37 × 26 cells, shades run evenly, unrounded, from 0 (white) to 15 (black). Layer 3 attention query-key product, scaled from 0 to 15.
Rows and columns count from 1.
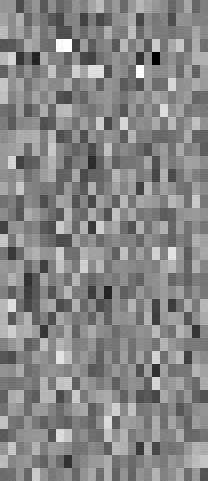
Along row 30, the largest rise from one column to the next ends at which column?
10
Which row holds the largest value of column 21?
17
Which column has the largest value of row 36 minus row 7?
9
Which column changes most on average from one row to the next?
20
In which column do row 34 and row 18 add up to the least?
8
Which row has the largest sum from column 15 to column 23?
5
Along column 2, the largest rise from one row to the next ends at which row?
25
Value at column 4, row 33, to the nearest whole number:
6
